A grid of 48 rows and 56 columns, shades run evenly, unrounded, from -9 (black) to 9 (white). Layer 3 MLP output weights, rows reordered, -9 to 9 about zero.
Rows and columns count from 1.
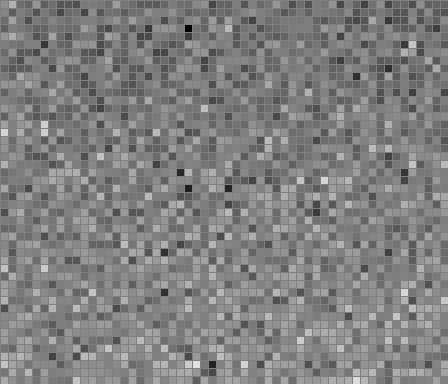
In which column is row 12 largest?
39
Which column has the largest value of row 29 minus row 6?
6
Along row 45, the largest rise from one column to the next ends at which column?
11
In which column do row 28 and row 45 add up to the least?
7
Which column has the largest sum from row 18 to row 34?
16
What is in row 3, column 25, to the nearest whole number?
1
